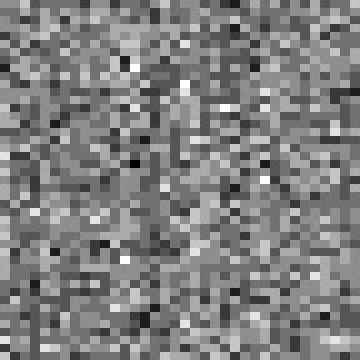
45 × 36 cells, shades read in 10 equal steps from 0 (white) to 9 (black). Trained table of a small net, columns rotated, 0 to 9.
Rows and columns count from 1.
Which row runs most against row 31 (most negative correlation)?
19
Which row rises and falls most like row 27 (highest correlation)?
10
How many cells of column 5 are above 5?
4
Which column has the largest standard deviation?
24
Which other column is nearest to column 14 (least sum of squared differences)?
28
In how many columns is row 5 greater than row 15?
12
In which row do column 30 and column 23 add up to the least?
14
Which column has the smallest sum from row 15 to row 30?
1
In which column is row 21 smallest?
23
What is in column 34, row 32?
6
